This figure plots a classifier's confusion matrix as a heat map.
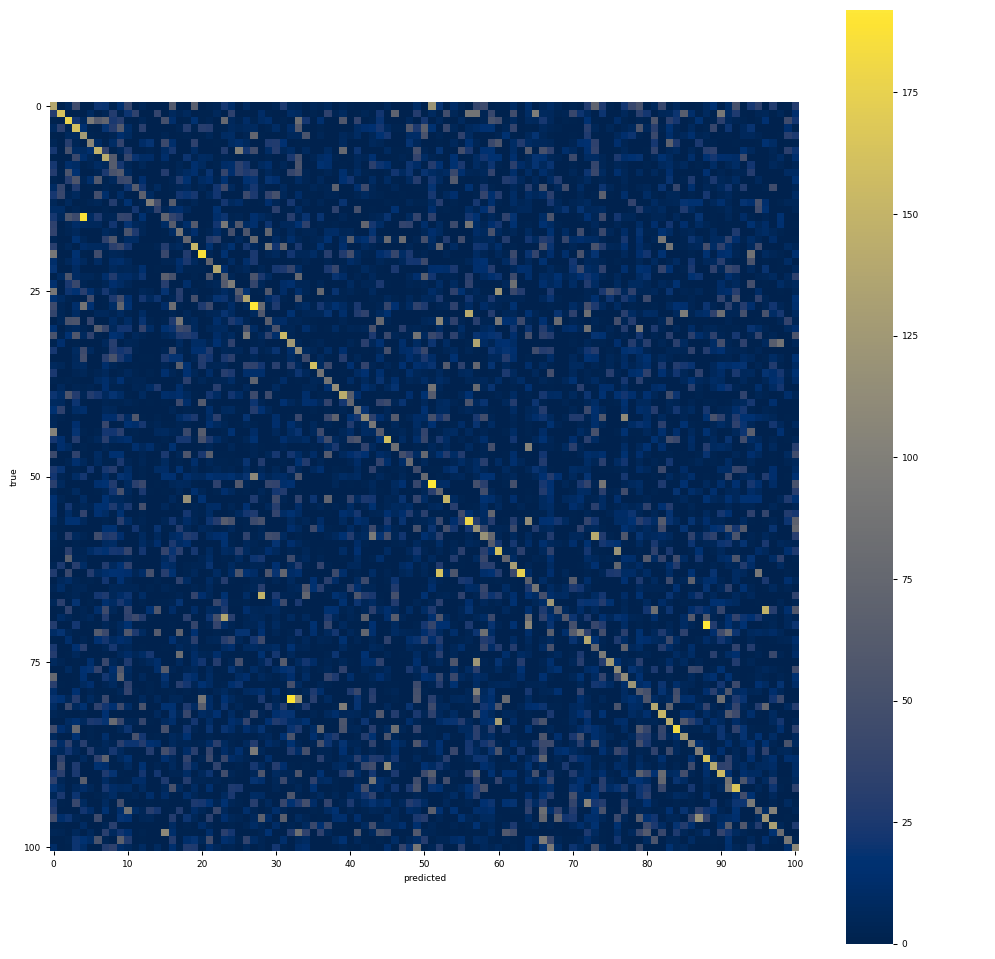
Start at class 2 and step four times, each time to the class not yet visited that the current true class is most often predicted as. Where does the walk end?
76
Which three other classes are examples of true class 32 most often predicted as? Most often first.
57, 98, 97
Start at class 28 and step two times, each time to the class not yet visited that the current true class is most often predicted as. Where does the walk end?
64
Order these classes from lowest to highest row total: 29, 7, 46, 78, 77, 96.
46, 78, 77, 7, 29, 96
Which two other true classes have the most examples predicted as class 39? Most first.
81, 6
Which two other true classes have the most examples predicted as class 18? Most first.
53, 47
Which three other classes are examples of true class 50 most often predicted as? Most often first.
27, 33, 91
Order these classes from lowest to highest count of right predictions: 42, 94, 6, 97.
94, 42, 97, 6
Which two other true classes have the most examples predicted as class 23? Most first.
69, 16
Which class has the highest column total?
0
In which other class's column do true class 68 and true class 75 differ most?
96
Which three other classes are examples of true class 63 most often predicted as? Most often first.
52, 95, 31
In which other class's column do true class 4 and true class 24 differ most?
62
